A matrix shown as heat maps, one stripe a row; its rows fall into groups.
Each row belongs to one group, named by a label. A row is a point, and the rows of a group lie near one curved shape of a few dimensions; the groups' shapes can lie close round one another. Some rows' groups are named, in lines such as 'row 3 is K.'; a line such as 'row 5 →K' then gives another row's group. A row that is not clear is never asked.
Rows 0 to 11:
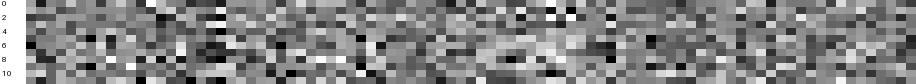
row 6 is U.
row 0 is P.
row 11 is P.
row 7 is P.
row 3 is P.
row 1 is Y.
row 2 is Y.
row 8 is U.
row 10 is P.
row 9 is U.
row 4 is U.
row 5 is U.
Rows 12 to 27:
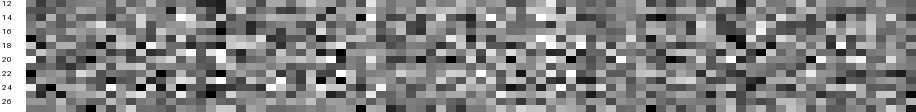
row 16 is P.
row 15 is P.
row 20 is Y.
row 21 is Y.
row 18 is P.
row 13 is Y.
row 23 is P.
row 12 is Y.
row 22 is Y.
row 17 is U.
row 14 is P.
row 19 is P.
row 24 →U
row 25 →Y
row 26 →Y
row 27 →U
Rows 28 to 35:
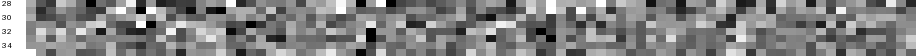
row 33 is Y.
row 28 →U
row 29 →P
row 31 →P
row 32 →Y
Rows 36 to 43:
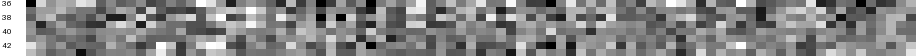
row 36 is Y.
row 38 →P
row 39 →P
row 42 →Y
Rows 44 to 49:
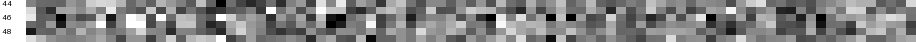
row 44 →P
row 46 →Y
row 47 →Y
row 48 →Y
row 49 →Y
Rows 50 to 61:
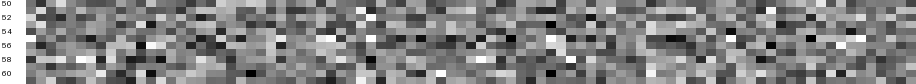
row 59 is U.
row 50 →P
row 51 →P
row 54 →Y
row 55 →Y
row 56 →P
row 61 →U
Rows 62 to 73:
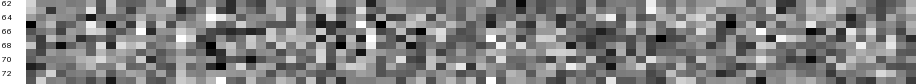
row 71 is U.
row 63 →U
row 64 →U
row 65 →U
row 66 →P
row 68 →Y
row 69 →U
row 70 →P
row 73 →P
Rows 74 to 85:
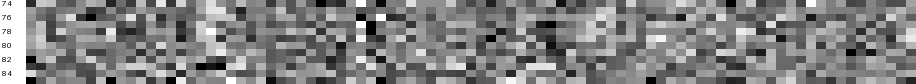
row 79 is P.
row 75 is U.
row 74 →U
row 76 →U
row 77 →P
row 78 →Y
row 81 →P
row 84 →Y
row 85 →U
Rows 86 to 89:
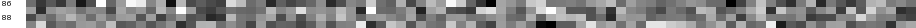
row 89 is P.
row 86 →Y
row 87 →P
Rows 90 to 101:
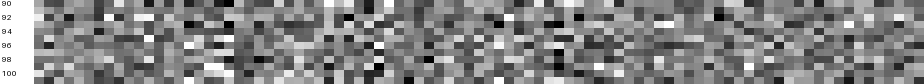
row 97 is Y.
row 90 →U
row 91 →U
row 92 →Y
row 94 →U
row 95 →P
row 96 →P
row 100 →U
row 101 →P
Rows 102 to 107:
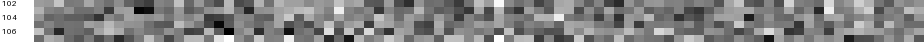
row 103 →Y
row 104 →Y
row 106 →P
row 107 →P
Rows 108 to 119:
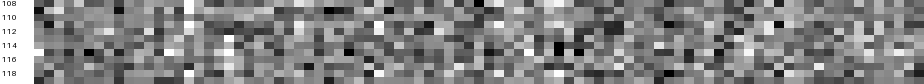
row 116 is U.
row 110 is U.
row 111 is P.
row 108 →P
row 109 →U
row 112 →P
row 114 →U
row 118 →P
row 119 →U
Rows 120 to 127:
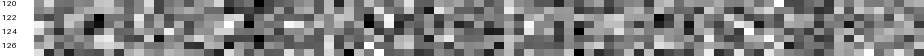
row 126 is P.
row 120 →P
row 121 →P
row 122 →U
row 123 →U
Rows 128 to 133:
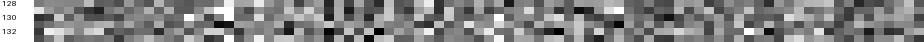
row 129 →U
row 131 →U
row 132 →Y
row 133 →P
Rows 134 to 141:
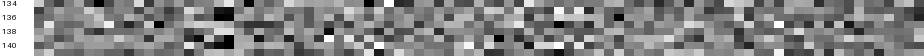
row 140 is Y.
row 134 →U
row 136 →U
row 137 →P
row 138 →U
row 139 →P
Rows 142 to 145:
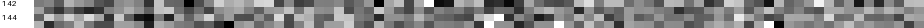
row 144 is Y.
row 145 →P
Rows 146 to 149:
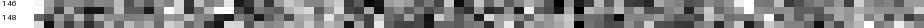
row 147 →Y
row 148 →P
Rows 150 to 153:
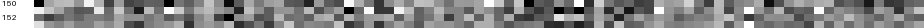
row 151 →U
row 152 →U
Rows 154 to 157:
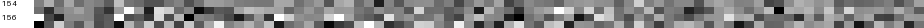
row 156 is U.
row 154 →Y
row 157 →U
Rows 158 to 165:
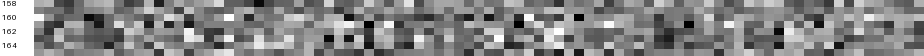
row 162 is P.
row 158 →P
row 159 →Y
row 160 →Y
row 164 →P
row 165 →Y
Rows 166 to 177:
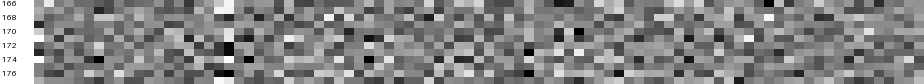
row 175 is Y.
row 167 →U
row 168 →P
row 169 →U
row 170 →Y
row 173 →Y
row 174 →U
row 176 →U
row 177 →U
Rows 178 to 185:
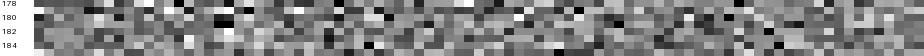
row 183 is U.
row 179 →Y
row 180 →U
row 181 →U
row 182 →P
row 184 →P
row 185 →U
